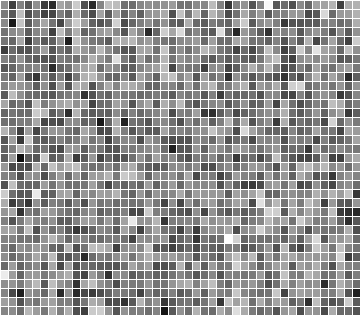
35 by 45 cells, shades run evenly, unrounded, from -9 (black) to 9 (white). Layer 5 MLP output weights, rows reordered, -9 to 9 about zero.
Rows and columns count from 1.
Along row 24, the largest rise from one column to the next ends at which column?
19
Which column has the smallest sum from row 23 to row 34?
10
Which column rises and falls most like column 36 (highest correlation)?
5
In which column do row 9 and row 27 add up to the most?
40
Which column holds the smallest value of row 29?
11
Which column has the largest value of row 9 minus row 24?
3
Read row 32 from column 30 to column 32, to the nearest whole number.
2 1 2
